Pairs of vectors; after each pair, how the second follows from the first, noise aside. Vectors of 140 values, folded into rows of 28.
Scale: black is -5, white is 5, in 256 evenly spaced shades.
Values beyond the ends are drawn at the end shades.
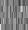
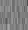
reversed, negated, shrunk.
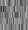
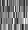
reversed, negated, scaled up.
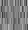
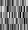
wrapped around, scaled up.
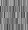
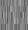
reversed, negated, shrunk.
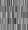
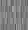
reversed, negated, shrunk.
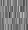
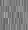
reversed, shrunk.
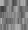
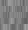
reversed, shrunk.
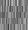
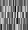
wrapped around, scaled up.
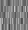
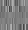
wrapped around, negated, partly zeroed.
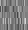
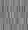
reversed, negated, shrunk.
